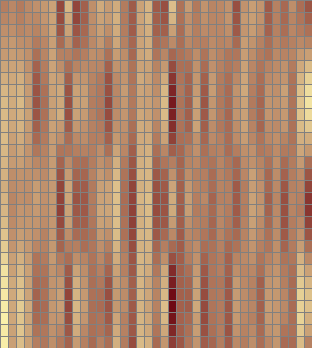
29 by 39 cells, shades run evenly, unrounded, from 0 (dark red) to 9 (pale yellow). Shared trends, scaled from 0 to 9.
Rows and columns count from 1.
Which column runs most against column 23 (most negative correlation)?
18
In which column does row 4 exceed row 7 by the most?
22
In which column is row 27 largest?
1
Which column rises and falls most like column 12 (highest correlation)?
7
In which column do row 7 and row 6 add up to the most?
39
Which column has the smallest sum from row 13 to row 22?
17
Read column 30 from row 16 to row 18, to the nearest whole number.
3 3 3
